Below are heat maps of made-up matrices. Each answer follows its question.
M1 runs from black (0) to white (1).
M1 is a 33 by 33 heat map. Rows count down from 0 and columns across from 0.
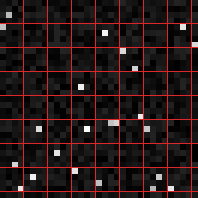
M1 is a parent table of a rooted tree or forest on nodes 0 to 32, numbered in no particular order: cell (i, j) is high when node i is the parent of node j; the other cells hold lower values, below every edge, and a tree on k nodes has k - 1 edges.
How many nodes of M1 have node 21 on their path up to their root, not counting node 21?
4
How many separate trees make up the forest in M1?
10
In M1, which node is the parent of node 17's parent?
29
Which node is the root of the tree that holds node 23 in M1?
8
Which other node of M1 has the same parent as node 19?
18
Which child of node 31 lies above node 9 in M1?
25
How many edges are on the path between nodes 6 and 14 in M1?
2
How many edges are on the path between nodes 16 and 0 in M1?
3
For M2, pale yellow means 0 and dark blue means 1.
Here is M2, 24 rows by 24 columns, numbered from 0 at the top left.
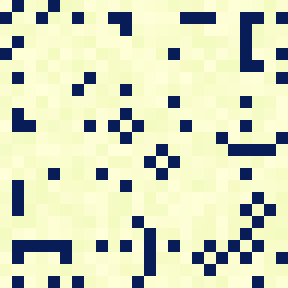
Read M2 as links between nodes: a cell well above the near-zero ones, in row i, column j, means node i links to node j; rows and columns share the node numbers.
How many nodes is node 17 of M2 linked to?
3
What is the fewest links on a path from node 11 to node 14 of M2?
3
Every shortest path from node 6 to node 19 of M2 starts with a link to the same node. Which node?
node 1
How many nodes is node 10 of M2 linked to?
7
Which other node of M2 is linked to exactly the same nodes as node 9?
node 15
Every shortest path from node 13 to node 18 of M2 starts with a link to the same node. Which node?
node 12
